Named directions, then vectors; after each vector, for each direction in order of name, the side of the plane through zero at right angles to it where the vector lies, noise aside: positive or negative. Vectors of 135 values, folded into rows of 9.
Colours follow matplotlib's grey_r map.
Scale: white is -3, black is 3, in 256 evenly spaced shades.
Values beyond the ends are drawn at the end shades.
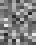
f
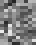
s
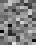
negative, negative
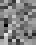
negative, positive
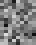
negative, positive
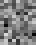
negative, positive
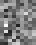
positive, negative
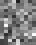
positive, negative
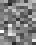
positive, positive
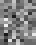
positive, negative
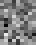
negative, positive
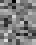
negative, positive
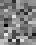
negative, positive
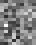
positive, negative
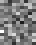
positive, positive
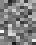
positive, positive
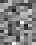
negative, negative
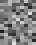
negative, negative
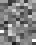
positive, positive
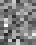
positive, negative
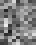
positive, negative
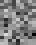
negative, positive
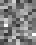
positive, negative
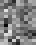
negative, positive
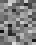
negative, negative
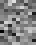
negative, negative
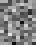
positive, positive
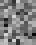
negative, positive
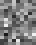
positive, negative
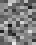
negative, negative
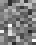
positive, positive
